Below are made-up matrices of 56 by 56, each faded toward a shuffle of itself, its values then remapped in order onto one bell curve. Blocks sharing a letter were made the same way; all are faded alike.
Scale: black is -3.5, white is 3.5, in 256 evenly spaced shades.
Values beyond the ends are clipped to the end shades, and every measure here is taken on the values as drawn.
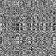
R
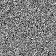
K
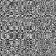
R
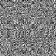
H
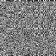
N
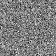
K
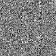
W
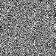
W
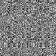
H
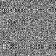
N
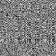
H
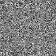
W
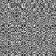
R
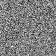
K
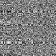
N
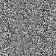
W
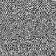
N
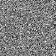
W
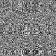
N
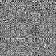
N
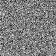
K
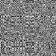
N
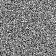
K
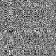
H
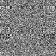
H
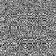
N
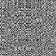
R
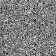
W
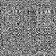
H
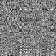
H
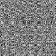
H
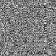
H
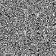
W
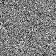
K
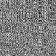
H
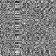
R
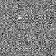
N
